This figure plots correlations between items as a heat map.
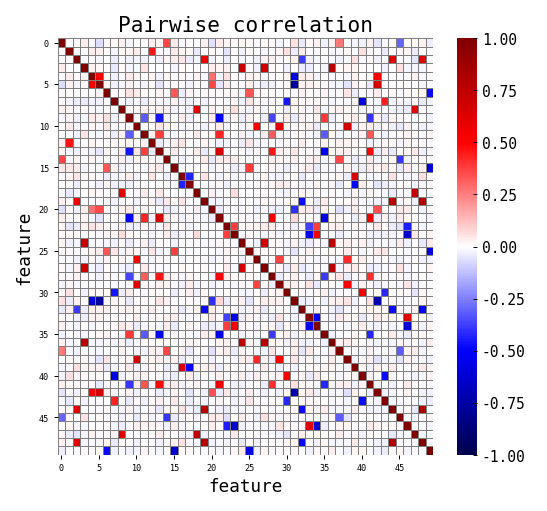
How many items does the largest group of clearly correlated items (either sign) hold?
7
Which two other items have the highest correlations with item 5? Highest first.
42, 4
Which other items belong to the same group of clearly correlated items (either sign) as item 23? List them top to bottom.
22, 33, 34, 46
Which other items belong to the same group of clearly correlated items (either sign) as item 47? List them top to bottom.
8, 18
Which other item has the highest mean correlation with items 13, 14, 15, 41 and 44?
21
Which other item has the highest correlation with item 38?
10
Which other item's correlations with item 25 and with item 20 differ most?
49
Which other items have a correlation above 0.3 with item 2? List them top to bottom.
19, 44, 48
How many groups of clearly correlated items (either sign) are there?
12
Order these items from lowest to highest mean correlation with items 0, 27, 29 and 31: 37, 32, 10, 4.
4, 32, 37, 10
